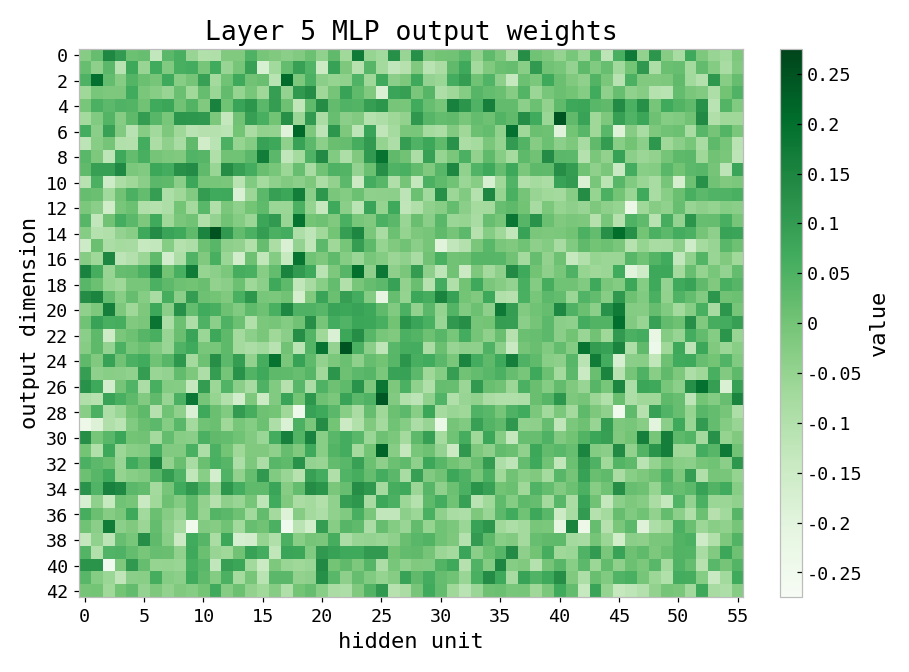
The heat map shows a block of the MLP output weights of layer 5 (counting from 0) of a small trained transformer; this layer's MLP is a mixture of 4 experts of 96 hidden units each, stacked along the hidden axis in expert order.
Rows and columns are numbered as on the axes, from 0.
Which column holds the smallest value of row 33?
11
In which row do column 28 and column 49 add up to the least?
35
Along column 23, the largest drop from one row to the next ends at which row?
1
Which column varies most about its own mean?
45
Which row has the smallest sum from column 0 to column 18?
15
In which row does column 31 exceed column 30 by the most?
29
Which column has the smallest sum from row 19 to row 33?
48
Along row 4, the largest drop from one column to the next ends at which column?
53
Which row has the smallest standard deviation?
18
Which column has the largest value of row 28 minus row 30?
36
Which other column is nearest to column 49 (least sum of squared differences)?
38
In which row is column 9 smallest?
37
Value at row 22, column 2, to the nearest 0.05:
-0.15
